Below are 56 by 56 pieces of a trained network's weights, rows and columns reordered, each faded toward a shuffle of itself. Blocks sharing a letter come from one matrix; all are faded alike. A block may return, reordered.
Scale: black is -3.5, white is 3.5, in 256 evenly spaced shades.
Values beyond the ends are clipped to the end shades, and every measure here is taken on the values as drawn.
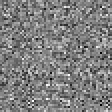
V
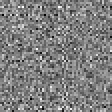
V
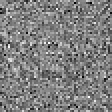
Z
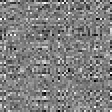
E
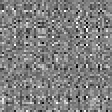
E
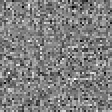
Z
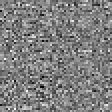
V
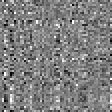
E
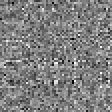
V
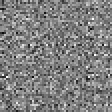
V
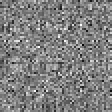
V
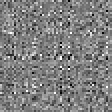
E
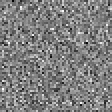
V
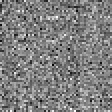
Z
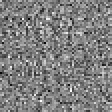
V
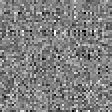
Z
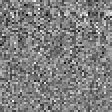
V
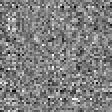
V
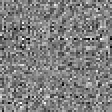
Z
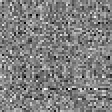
Z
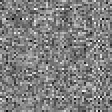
V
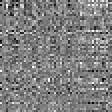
E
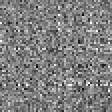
Z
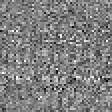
Z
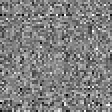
Z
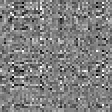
E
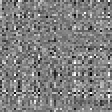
E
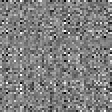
E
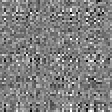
E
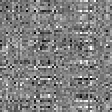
E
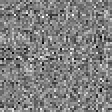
V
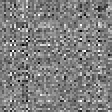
E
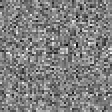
V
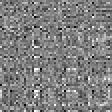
E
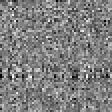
Z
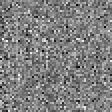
Z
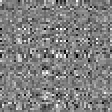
E
